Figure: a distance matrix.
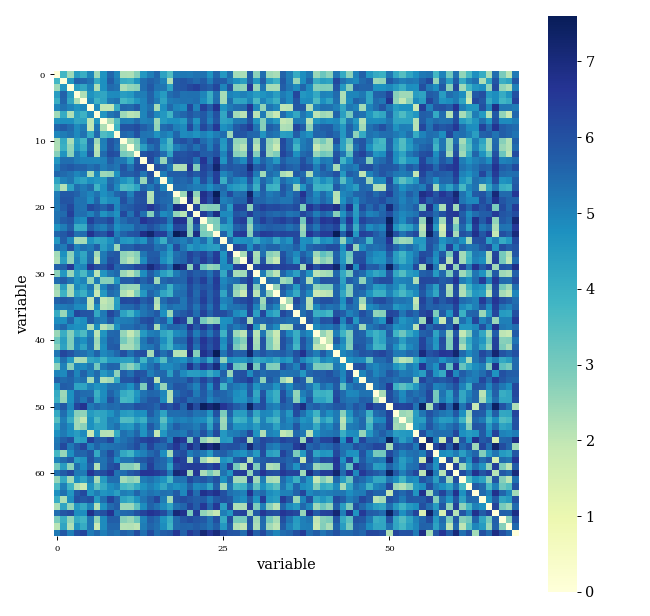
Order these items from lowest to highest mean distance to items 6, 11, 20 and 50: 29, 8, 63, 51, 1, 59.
59, 63, 1, 51, 29, 8
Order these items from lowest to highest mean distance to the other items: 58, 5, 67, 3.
67, 3, 5, 58
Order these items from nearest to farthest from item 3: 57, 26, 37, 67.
67, 37, 26, 57
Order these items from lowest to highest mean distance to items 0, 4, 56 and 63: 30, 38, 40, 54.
30, 40, 54, 38
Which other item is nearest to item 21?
19
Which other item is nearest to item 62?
4
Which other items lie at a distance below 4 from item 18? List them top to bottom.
14, 19, 21, 42
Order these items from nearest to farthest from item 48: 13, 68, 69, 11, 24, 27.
11, 68, 27, 13, 24, 69
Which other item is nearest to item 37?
58
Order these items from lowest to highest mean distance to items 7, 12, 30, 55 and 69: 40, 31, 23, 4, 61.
61, 40, 4, 23, 31
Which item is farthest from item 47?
50
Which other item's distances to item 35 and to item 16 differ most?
46
